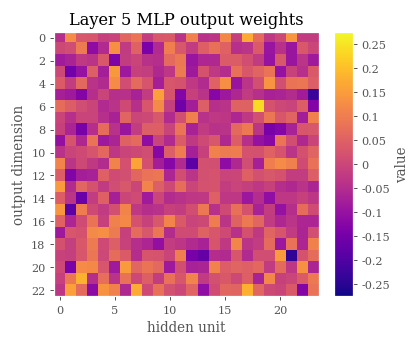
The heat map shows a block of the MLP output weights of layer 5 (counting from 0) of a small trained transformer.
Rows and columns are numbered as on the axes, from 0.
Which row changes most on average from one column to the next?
22
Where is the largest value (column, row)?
18, 6
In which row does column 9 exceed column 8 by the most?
5
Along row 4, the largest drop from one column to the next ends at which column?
16
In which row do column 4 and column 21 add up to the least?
19
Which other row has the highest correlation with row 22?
0
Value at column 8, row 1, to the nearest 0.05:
-0.15
